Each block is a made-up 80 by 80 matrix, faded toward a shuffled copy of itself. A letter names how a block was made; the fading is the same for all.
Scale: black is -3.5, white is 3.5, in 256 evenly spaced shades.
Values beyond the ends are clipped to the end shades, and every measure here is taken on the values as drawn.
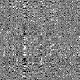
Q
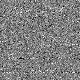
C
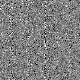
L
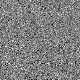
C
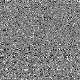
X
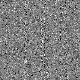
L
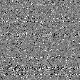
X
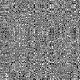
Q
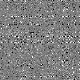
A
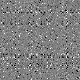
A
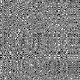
Q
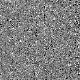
L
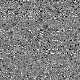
X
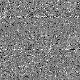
X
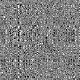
Q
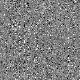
L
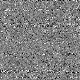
X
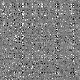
A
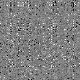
A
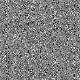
L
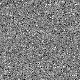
C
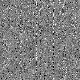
L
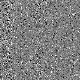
L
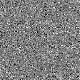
C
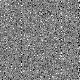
L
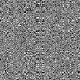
Q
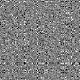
Q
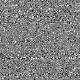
X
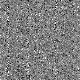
L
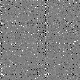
A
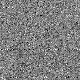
C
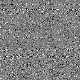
X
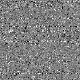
X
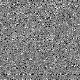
X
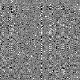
Q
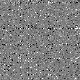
A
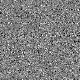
C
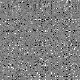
A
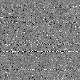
X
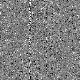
L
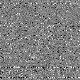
X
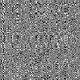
Q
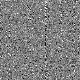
L
